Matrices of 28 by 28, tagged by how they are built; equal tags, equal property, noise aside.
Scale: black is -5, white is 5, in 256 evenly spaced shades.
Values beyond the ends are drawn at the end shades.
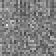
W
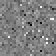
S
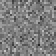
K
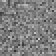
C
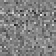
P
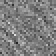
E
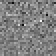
P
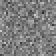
C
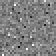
S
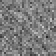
E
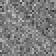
E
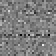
P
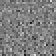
P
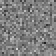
C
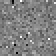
S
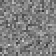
C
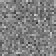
C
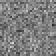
K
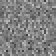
K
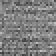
W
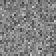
C
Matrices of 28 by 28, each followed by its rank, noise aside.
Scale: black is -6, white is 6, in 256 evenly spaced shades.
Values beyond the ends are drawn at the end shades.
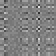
one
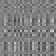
one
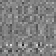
three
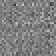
four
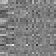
two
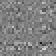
four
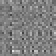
two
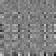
one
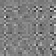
two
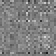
three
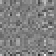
two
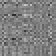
two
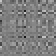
two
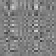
two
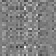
three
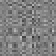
two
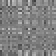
two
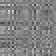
two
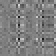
one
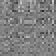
three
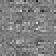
four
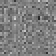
four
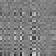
one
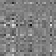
two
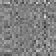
three
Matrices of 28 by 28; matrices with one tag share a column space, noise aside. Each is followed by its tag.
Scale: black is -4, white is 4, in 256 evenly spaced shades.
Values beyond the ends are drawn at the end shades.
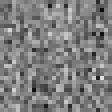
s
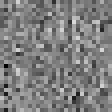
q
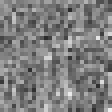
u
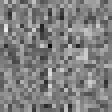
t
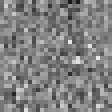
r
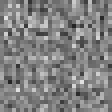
s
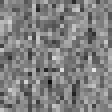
u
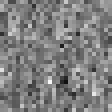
u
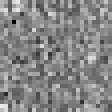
r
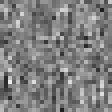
u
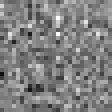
s
